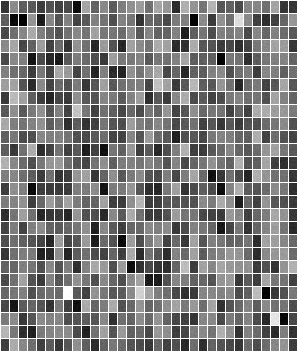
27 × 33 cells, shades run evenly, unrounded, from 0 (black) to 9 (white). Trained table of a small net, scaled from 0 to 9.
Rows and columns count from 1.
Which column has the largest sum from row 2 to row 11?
15
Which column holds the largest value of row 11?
29
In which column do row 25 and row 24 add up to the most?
31
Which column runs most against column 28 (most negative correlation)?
9
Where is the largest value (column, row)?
8, 23
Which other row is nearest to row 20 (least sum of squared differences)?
19
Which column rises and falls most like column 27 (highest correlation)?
20
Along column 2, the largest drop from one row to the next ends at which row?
2
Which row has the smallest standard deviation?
3
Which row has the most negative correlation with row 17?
26
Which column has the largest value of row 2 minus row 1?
27
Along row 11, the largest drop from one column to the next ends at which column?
30
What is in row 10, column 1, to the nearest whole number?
6
